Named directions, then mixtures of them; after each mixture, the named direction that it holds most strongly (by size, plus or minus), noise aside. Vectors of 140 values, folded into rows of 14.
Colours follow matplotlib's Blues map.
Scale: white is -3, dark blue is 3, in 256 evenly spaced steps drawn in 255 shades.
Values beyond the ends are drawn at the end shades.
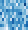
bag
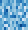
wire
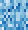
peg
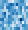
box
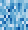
peg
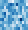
box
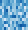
wire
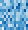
peg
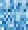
peg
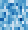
box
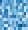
wire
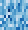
peg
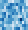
box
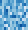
wire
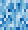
peg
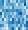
bag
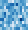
box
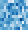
box
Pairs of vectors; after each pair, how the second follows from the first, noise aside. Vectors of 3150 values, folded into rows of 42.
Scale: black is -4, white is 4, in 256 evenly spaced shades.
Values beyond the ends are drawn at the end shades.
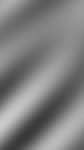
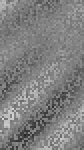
partly zeroed.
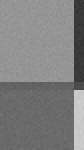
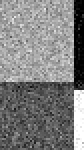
scaled up.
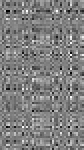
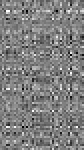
negated.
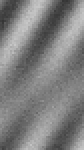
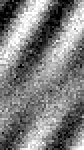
scaled up.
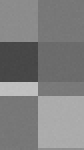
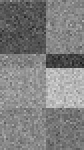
reversed, negated.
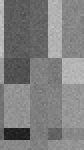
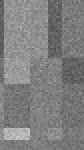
negated, shrunk.
